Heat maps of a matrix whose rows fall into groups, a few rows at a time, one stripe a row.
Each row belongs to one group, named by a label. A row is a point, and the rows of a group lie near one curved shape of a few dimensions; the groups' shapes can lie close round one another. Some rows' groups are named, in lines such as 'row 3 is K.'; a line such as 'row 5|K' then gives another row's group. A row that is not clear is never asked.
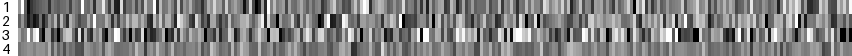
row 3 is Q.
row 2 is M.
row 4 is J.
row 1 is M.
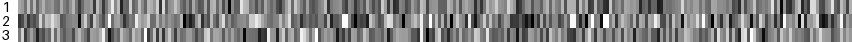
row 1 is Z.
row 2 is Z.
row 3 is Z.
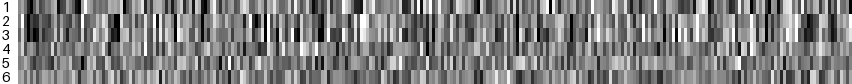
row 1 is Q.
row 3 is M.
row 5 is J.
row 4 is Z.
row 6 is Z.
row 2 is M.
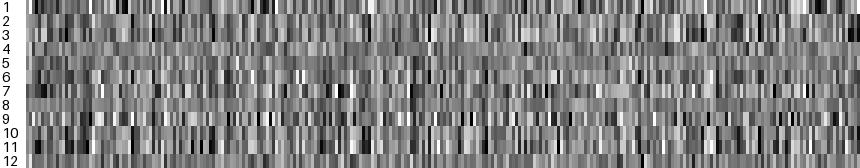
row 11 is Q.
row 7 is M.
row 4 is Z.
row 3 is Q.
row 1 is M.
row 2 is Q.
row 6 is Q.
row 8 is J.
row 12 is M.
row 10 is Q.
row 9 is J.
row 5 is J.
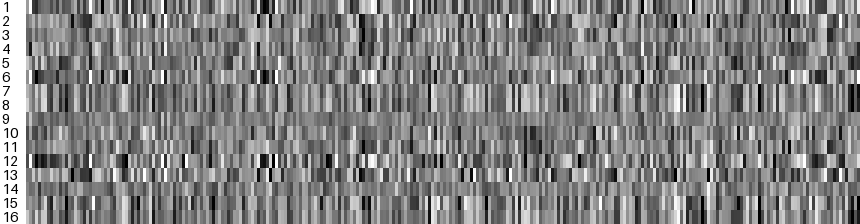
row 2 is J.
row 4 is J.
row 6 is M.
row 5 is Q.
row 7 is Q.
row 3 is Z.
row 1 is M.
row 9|M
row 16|Q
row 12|M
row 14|J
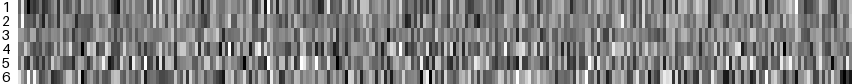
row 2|J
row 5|Z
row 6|Q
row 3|Z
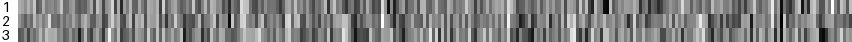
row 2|J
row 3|Z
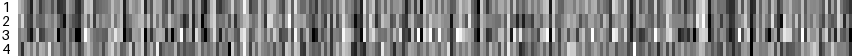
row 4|J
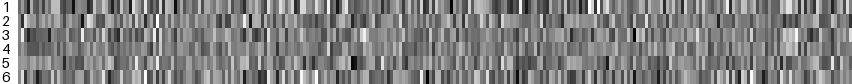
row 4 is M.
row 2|J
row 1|Z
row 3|M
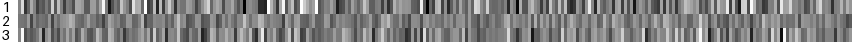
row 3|J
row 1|Z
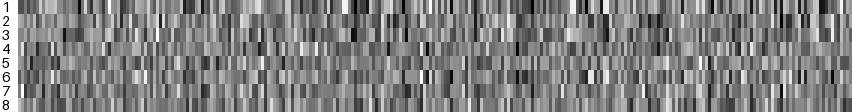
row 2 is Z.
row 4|Z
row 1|Z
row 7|J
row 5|J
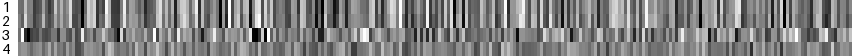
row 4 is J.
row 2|J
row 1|J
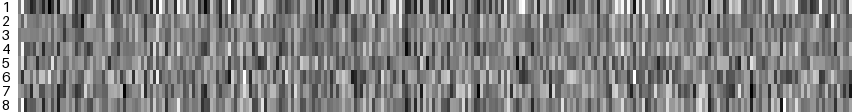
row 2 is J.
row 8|J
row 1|J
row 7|Q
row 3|J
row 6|J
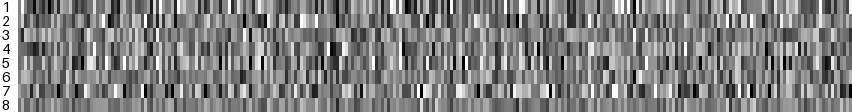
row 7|Q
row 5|J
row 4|M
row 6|M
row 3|J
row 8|Z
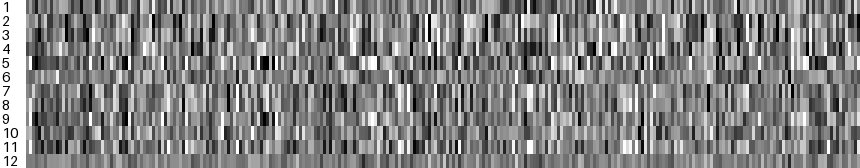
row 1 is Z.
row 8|J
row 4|Z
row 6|J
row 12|Z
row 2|Q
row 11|J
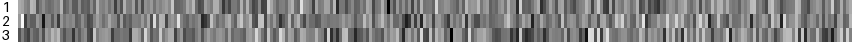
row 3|Z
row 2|J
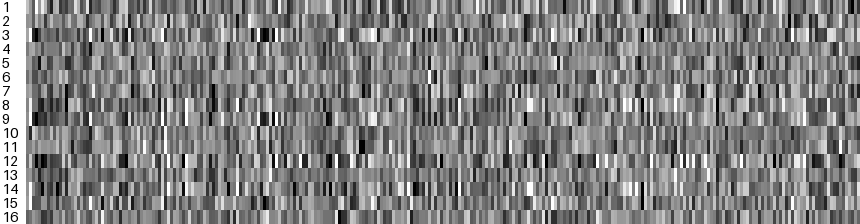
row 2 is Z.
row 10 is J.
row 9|M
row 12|M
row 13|J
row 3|M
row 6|Z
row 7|Q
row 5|Q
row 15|M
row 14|J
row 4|J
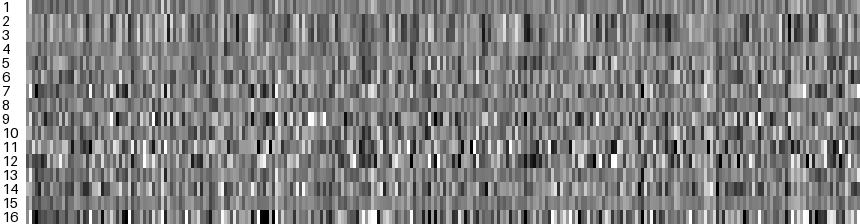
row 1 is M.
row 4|J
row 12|Z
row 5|Z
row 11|J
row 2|Z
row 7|M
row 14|Q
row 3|Z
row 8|J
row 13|M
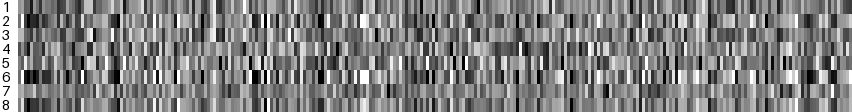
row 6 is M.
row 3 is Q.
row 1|Q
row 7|Z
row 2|M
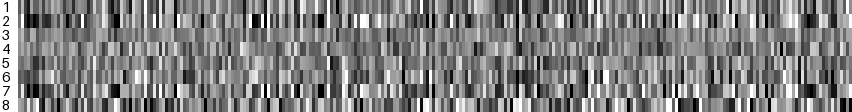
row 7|M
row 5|M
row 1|Z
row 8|Q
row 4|Z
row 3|Z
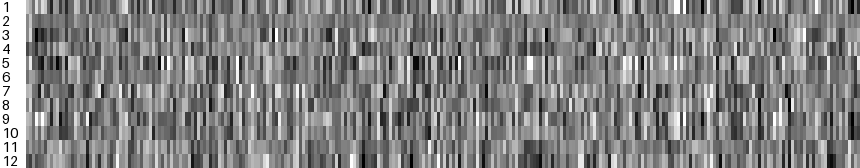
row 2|M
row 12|Z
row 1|Q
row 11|Z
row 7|Q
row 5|J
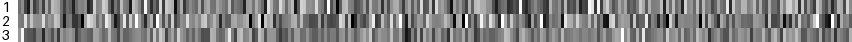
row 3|J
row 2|J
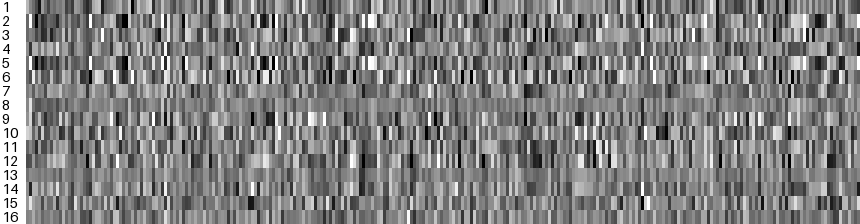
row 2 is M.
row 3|M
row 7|Z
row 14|J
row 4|J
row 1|Q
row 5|M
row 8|M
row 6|J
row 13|J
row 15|M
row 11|Z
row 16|J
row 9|Z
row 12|Z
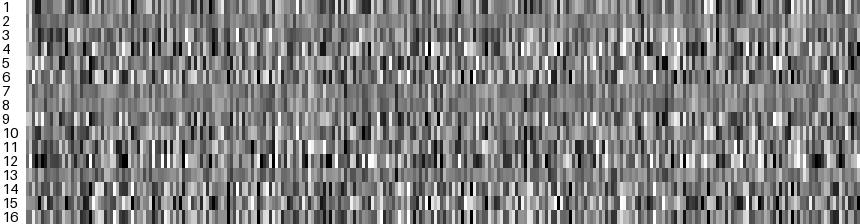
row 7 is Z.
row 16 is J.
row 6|J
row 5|Q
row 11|Z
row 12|M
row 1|Q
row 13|Z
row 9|Q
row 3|J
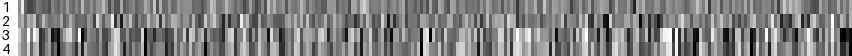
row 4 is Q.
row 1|M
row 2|Z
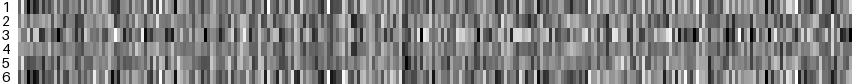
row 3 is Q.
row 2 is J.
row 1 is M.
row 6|M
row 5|J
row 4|J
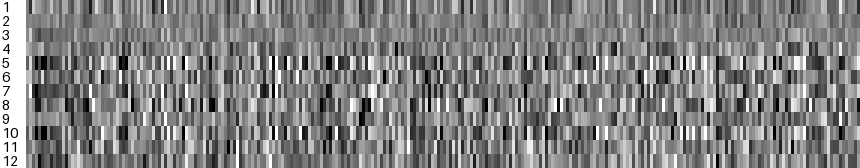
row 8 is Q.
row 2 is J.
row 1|J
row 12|J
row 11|J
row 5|M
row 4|Z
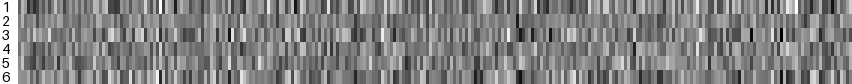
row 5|J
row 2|Z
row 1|M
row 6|Z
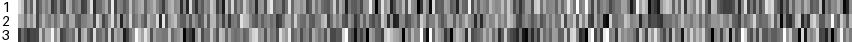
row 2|Z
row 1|Q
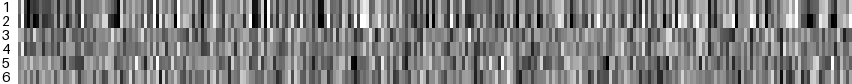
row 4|J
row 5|J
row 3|Q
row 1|M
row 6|Z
